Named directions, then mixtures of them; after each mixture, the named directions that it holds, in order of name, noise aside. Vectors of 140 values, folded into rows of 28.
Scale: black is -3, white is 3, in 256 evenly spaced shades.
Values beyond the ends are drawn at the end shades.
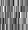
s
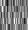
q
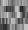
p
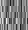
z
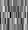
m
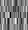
m, s.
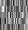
m, q, s.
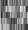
m, p.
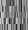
z.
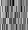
s, z.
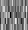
m.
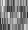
m, p, q.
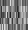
m, p, z.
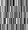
q, s, z.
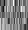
p, q, s.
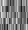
p, z.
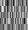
q, s.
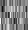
m, p, q.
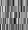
s, z.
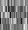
m, p.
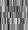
m, q.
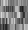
p.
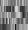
p.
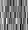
m, z.
